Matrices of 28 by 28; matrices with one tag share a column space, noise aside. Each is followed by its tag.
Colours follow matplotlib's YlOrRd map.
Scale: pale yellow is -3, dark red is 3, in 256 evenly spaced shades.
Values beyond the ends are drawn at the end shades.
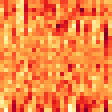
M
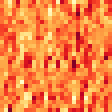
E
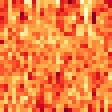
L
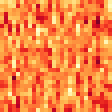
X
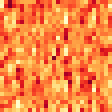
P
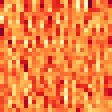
X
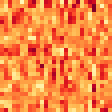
P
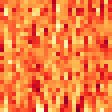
M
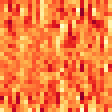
M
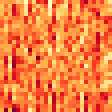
E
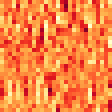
X
